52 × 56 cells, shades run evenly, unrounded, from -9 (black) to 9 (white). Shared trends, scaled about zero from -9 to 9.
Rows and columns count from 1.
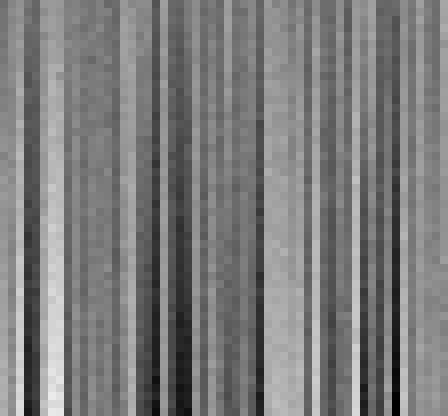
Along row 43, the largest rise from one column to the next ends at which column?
51
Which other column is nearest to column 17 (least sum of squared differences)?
34
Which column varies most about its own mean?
46
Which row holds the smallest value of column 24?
52
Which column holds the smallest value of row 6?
20
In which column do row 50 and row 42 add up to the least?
50
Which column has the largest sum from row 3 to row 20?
7
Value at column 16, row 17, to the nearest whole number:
2
